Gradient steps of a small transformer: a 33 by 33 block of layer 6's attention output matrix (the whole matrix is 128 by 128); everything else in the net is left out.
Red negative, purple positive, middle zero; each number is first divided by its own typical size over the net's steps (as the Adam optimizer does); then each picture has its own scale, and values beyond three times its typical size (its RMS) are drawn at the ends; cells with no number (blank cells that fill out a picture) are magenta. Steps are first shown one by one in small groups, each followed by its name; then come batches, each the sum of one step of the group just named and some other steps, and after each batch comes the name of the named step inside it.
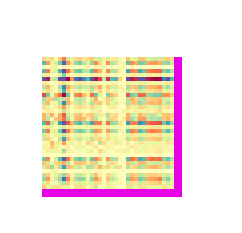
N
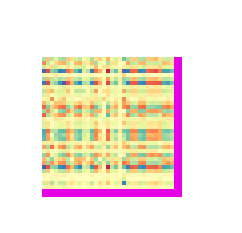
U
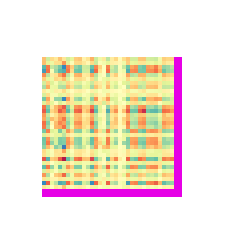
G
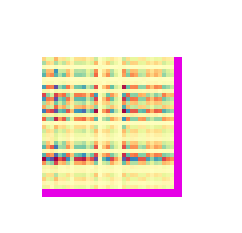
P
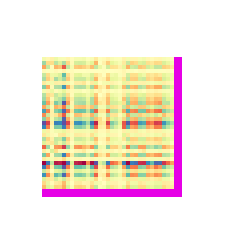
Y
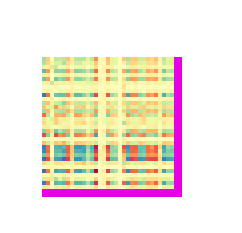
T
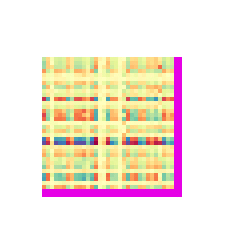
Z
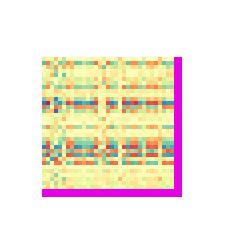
P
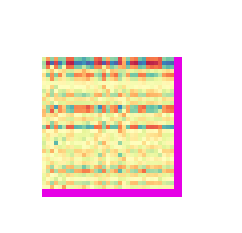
Z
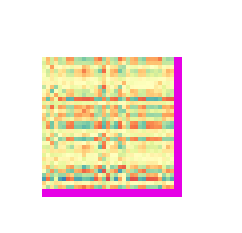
Z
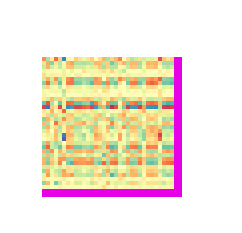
G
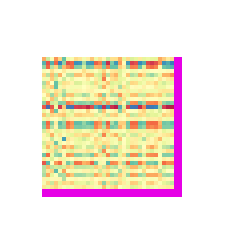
Y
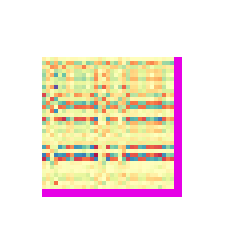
P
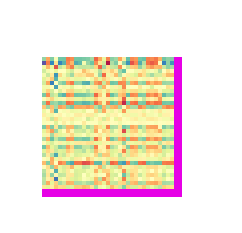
T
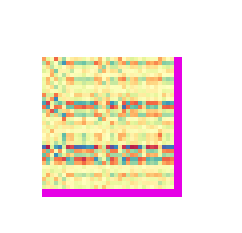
P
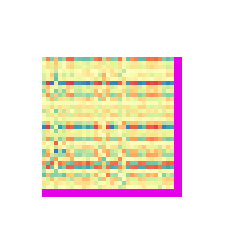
U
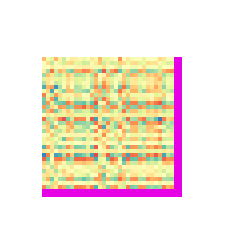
P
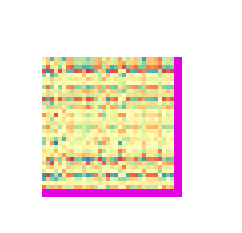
Z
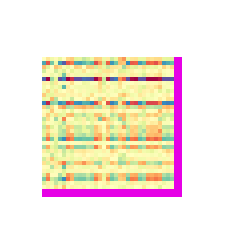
N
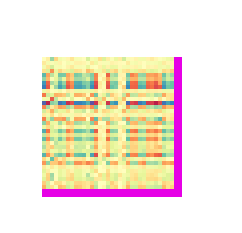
P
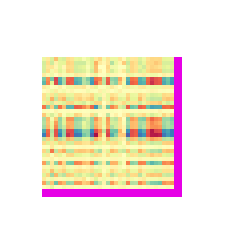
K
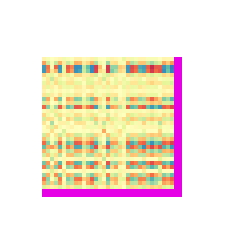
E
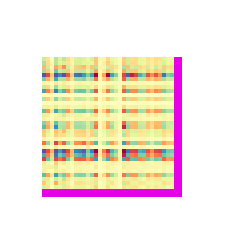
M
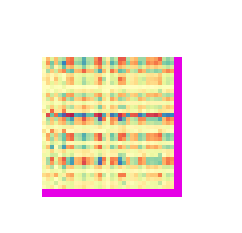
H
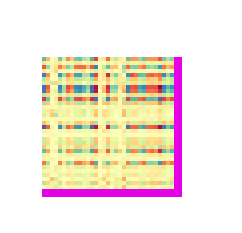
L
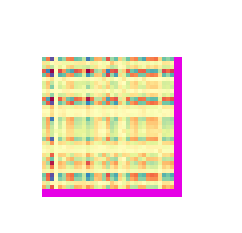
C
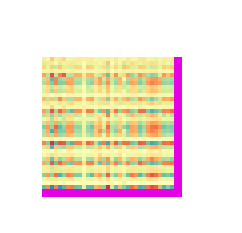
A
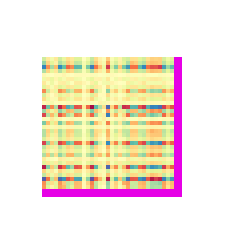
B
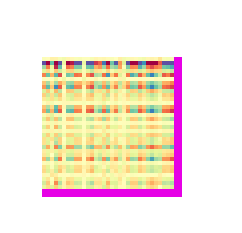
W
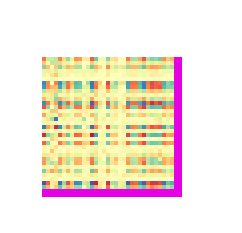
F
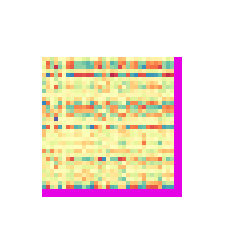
F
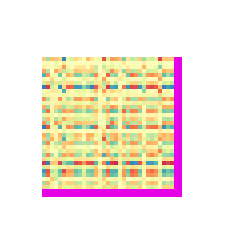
L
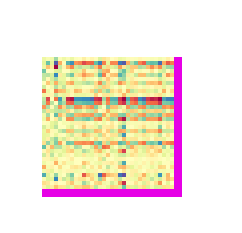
E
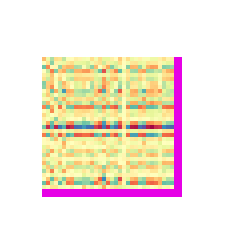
F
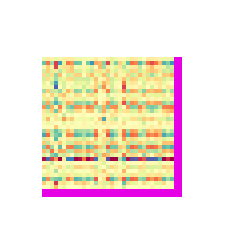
W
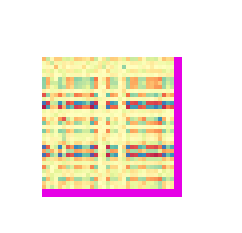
B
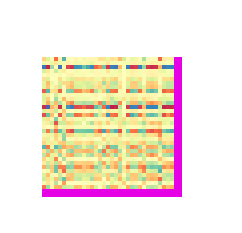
B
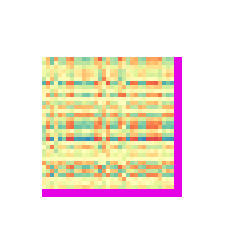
K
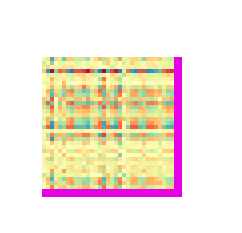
C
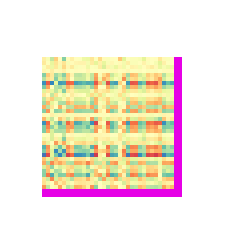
M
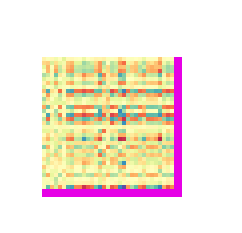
E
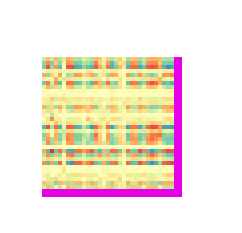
K
